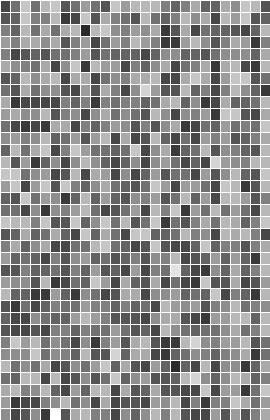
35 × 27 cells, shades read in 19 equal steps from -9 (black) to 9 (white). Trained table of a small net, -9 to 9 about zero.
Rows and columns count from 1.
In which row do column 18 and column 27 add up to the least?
8
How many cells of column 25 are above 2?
9
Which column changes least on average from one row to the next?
23
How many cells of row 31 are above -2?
15
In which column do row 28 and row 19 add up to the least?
14
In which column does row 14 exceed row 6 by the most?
22
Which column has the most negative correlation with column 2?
18
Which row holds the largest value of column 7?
16
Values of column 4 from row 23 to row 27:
-2 -3 -5 -4 1
